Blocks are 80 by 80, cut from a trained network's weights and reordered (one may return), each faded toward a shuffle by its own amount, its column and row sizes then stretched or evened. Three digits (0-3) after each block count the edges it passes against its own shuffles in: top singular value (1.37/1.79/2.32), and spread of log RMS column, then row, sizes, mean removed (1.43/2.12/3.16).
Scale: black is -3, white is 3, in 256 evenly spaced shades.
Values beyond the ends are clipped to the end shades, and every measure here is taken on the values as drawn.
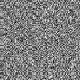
3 0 0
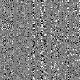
2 3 0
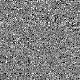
1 0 2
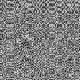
3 0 1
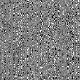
2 3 0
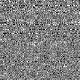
2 0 2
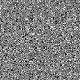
2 0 1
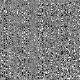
0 3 1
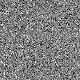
0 1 0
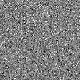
2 0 0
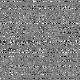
0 1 3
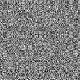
3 0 1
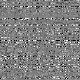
2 1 3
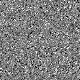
0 0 1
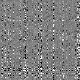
2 3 2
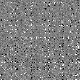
0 2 2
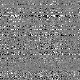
1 2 3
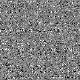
0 1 2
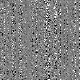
0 3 0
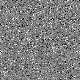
0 0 1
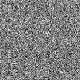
2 0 0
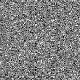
2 1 0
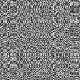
3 1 1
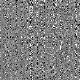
1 3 1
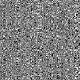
2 2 1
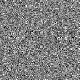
2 0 1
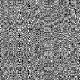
3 2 0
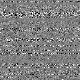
1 0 3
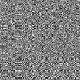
3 0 2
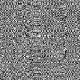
3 0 2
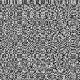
3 0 1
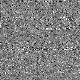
0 0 2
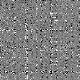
2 3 2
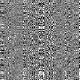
3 3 1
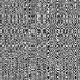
3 2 2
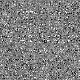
0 1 2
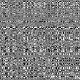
3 2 3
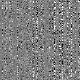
1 3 1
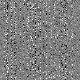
0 3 0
